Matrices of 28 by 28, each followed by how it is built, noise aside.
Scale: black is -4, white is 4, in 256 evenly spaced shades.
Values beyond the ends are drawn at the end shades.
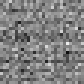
blocks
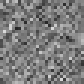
Hankel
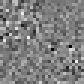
block diagonal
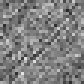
Hankel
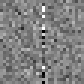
uneven columns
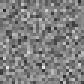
noise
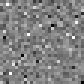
sparse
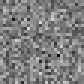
noise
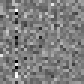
uneven columns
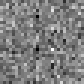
uneven columns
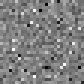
sparse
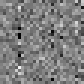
uneven columns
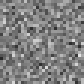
noise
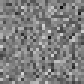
noise
